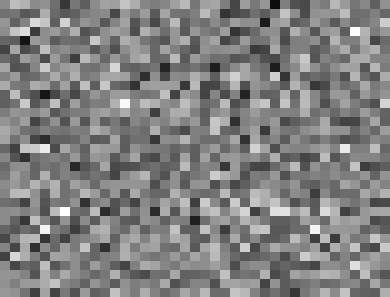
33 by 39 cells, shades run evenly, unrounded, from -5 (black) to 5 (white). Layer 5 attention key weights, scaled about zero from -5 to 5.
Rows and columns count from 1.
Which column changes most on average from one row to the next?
5
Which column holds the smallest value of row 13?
16
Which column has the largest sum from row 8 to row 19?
26
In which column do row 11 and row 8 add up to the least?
28
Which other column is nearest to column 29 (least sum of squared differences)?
17
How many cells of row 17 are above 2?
6
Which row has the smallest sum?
19
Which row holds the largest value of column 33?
24
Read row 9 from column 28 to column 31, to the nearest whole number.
3 -3 1 -1
